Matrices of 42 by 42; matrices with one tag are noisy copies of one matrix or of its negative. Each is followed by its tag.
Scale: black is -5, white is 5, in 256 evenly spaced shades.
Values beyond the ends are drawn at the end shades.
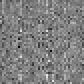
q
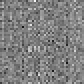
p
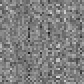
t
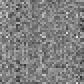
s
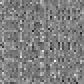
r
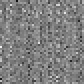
t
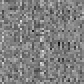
r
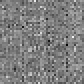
p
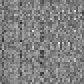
r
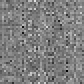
p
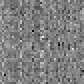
r
